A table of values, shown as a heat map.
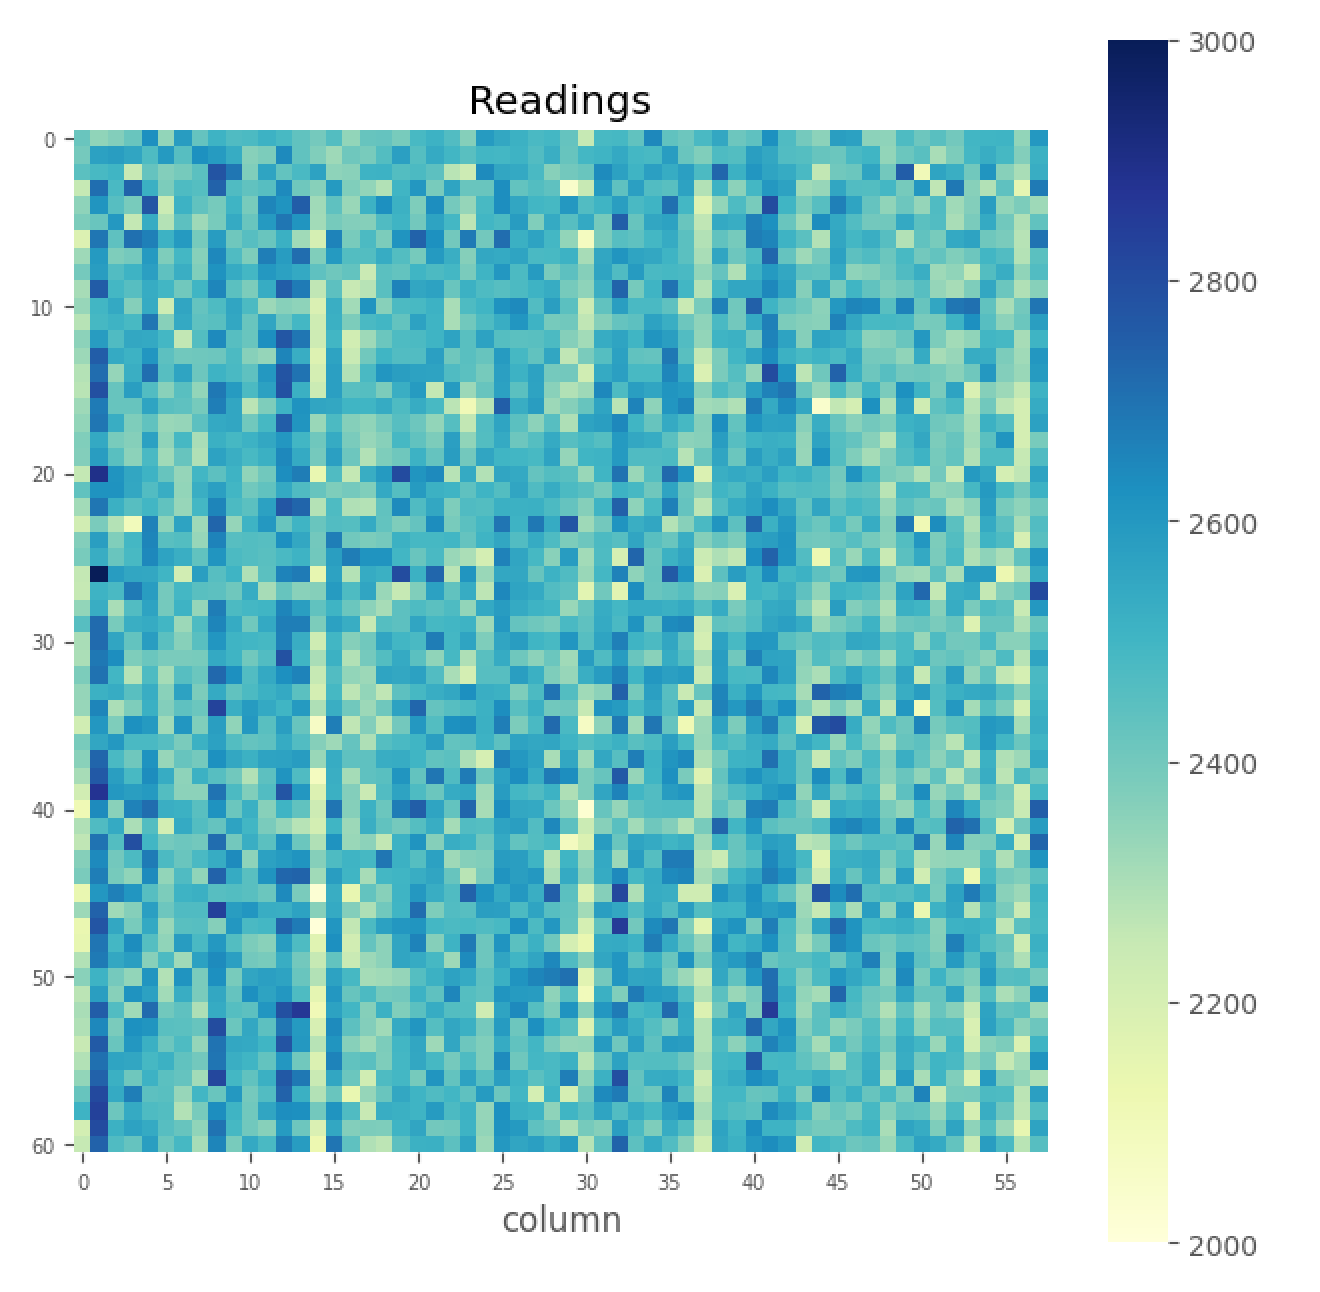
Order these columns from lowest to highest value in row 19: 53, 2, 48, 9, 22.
53, 48, 2, 9, 22
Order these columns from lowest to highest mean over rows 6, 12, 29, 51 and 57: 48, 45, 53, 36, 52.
53, 48, 52, 36, 45
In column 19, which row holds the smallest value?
27
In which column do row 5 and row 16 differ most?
44
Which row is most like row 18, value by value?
19
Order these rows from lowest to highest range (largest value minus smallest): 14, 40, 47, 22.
22, 14, 40, 47
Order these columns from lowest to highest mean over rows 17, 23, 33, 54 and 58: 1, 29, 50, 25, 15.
50, 29, 15, 25, 1
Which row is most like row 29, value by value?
58
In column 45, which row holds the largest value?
35
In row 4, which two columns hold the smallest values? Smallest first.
37, 5
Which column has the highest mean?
1
